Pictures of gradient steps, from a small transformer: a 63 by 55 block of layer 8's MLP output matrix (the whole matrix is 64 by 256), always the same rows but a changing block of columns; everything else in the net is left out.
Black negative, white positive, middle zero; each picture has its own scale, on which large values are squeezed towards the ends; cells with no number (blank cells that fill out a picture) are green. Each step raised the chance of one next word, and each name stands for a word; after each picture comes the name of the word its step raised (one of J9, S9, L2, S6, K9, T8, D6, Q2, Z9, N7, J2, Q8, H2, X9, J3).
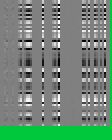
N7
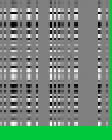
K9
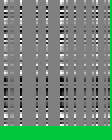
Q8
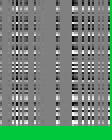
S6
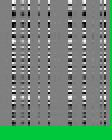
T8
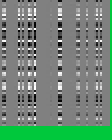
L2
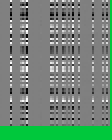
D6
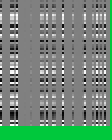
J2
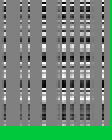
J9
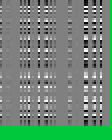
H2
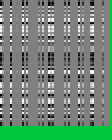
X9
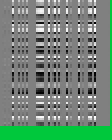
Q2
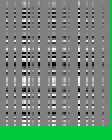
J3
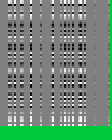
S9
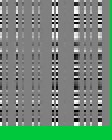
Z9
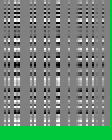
J3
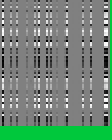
N7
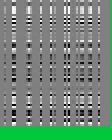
Z9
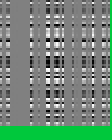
N7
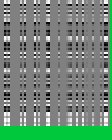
S9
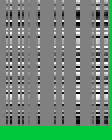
T8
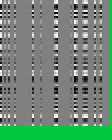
Q8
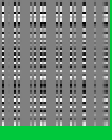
K9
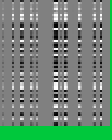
L2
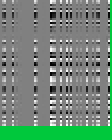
J3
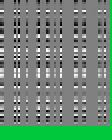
H2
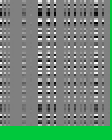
T8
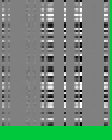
L2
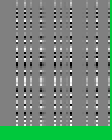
J3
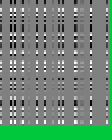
S6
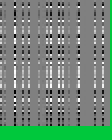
D6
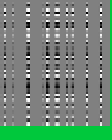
K9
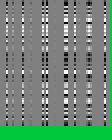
X9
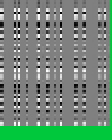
K9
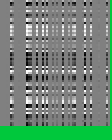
X9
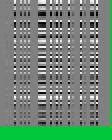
T8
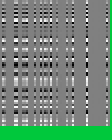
J3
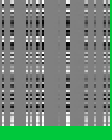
S9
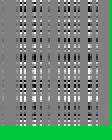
J9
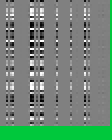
L2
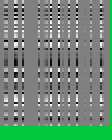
N7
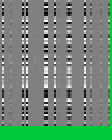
D6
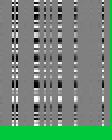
J9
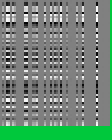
K9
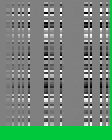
K9
